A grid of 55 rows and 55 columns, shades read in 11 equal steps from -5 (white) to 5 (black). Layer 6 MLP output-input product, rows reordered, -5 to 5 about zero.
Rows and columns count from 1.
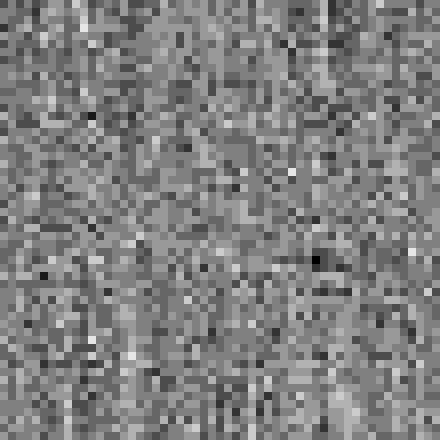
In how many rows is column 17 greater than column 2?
18
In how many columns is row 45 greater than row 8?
20
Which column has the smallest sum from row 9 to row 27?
28
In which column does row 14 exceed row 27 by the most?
50
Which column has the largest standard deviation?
12
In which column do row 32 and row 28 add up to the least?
52
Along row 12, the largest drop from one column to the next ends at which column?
11
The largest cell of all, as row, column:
33, 40
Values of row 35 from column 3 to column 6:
-2 -2 0 4
